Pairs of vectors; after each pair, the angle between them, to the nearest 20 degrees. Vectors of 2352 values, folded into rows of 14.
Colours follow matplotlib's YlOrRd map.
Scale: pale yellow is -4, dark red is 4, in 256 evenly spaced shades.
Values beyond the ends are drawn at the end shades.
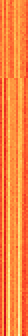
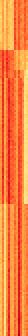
140 degrees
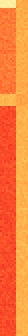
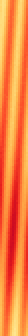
80 degrees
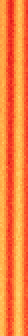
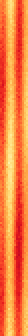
160 degrees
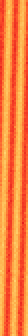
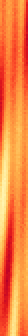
60 degrees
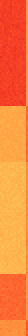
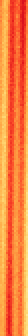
80 degrees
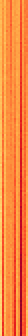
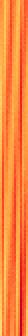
40 degrees
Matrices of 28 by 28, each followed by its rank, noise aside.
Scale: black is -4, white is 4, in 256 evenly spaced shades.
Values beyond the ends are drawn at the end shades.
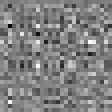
four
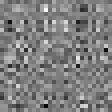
four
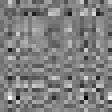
two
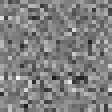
six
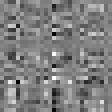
three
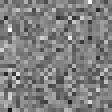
six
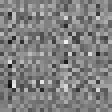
three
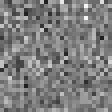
eight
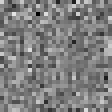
eight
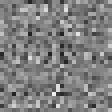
six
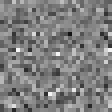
eight
